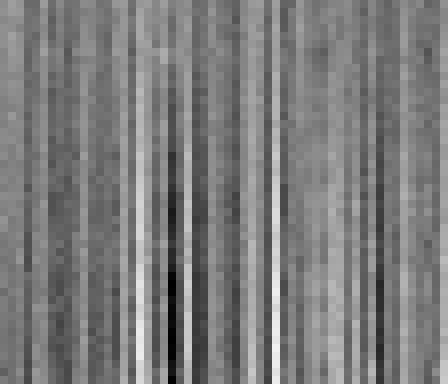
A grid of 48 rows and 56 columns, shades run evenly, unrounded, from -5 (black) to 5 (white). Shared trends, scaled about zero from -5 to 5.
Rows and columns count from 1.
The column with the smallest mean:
22
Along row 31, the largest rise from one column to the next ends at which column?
35
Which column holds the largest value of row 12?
18
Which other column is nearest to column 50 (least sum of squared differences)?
17
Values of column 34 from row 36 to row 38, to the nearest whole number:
-2 -2 -2
